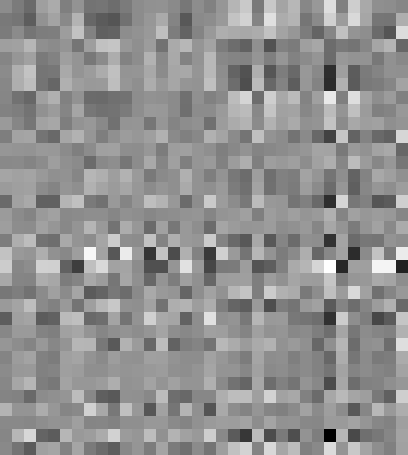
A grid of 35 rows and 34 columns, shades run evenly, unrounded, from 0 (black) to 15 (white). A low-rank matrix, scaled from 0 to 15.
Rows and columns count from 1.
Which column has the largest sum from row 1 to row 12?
23
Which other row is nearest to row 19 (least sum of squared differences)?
6
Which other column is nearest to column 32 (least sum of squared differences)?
1
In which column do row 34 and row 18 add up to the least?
28
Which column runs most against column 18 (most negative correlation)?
4
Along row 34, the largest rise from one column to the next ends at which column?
29
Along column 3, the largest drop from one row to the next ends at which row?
35
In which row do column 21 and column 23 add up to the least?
34
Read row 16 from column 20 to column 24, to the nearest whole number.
8 7 11 9 9
